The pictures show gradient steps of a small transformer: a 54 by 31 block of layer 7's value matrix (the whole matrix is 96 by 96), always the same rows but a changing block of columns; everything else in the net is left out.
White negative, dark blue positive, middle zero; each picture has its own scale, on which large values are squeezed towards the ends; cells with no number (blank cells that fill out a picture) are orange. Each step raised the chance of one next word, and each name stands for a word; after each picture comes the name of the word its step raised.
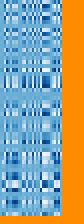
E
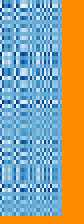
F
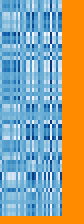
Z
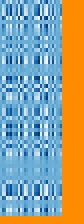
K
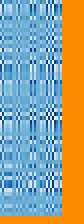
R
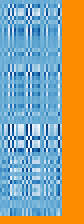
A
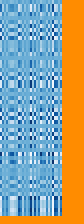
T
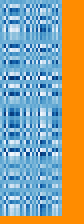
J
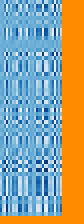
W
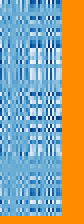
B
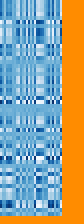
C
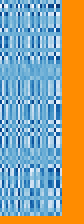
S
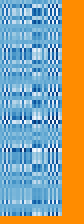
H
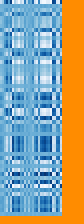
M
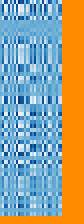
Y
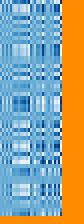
Y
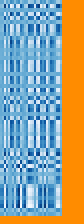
K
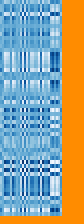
W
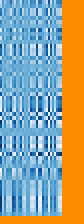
Y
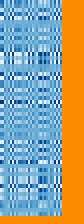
F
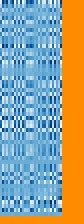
B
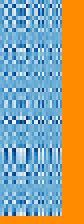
H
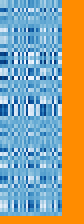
F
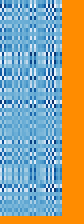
F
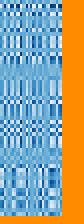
S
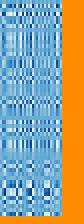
S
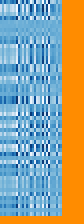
Y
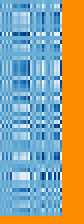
Z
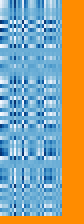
C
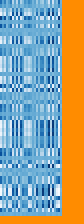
K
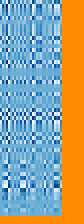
R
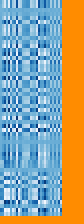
B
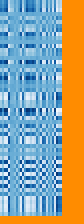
M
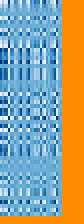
B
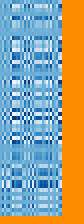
R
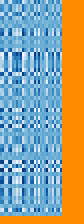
W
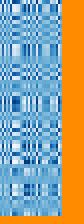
Y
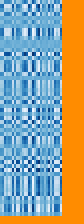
W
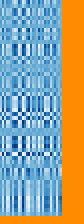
Y
